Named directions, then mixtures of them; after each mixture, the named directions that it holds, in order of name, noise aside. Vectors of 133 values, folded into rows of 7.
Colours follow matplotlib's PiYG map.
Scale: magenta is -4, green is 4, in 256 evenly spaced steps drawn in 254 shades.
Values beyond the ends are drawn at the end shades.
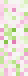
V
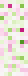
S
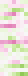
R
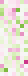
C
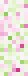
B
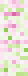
C, R.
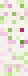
S.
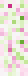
S.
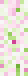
C, R, V.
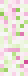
C.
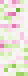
C, R.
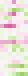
R.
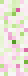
C, R, V.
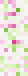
C, R, V.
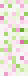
S, V.
